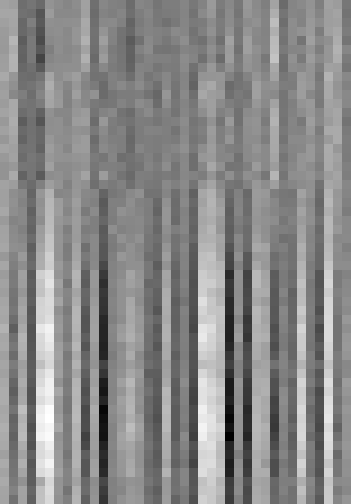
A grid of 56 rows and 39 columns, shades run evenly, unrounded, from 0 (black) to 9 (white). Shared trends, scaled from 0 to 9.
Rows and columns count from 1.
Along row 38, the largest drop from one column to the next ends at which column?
26
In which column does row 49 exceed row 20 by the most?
5
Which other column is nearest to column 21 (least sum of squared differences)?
8
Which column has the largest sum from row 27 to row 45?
6
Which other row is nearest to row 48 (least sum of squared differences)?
47
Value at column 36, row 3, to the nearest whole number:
5
